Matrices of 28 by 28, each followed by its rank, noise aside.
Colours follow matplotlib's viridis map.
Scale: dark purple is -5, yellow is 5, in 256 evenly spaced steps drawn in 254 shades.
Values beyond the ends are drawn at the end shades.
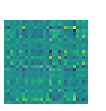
two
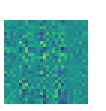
three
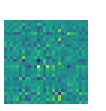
four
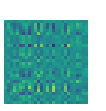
two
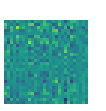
four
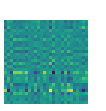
two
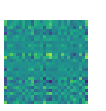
two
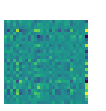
two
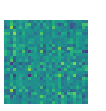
four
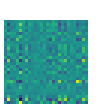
two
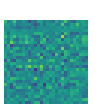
six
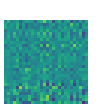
four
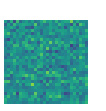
six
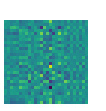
three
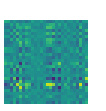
two
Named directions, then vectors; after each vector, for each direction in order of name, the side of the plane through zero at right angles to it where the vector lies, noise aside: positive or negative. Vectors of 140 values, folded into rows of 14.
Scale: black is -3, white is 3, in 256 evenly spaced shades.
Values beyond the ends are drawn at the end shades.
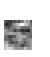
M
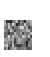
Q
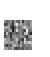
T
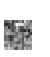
positive, negative, positive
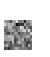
negative, positive, negative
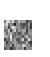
negative, negative, negative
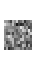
negative, positive, negative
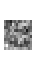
positive, positive, negative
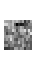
negative, positive, negative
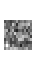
positive, positive, negative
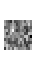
positive, positive, negative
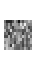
positive, positive, positive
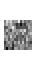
negative, negative, negative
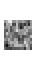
negative, negative, positive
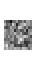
positive, positive, negative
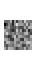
positive, negative, positive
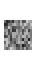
positive, positive, positive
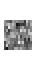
negative, positive, negative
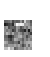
positive, negative, positive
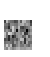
positive, negative, negative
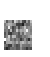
negative, positive, positive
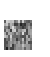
negative, negative, negative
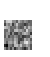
negative, negative, positive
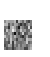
negative, negative, negative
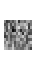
positive, positive, positive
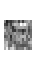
positive, positive, positive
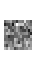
positive, negative, positive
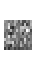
negative, positive, positive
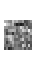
negative, positive, negative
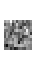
negative, negative, positive
